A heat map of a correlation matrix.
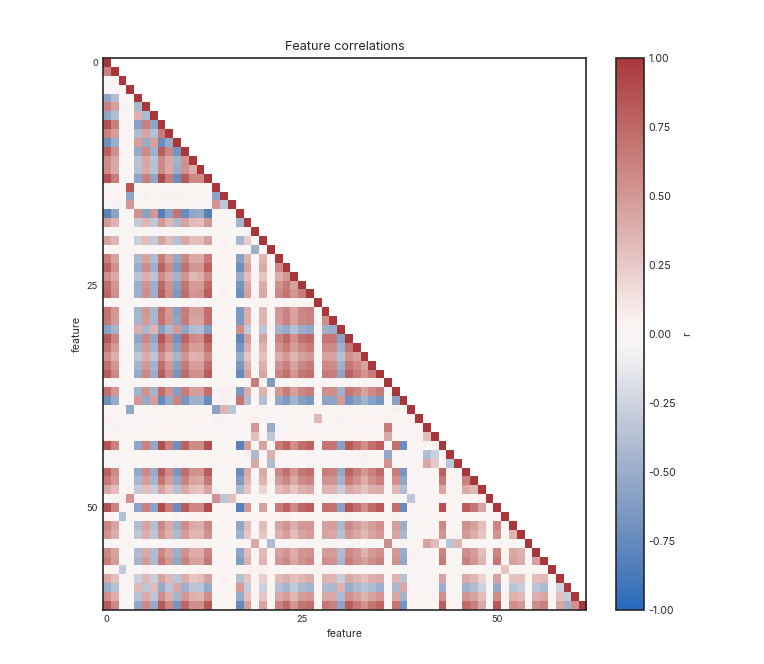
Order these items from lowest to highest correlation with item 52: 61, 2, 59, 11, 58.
59, 2, 58, 11, 61
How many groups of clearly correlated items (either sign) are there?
5
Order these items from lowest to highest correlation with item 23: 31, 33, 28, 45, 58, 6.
6, 45, 58, 33, 28, 31
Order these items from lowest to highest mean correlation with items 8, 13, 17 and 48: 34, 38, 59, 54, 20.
38, 59, 54, 20, 34
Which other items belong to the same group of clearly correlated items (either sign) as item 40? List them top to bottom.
27
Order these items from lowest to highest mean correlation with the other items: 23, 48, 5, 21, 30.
30, 21, 48, 5, 23
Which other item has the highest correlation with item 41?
36
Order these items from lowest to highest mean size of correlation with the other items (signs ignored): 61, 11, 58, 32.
58, 11, 32, 61
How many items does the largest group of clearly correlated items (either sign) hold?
43
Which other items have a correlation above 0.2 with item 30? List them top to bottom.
4, 6, 9, 17, 38, 59
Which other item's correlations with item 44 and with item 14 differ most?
3
